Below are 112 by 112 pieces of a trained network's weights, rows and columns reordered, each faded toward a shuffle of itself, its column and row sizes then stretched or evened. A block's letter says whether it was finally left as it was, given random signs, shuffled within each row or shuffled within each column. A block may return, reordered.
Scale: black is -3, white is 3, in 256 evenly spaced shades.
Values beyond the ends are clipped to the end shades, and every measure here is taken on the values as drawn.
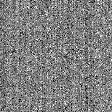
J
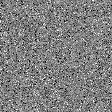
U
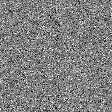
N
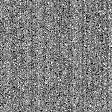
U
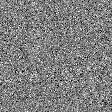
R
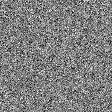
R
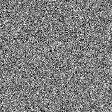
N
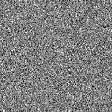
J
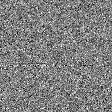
R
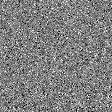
R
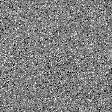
N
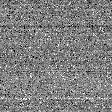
J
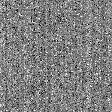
U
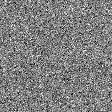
U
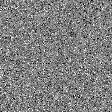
N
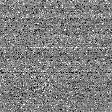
J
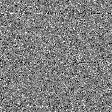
N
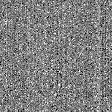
J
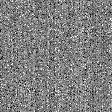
J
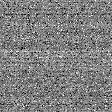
J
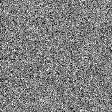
U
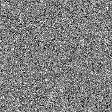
N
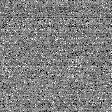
J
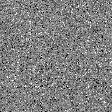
N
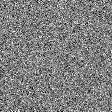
R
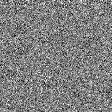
J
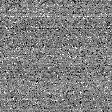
J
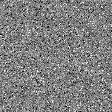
N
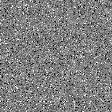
N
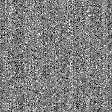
J
